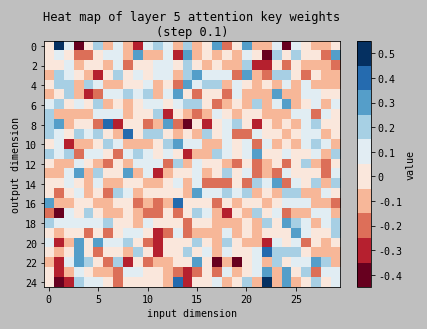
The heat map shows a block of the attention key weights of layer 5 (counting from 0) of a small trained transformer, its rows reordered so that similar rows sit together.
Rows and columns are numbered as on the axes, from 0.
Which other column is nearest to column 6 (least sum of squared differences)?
12
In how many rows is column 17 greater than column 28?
10
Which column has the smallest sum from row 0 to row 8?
22
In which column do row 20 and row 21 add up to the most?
3
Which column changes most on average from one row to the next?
24
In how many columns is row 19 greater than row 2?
13
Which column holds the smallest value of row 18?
14
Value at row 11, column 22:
0
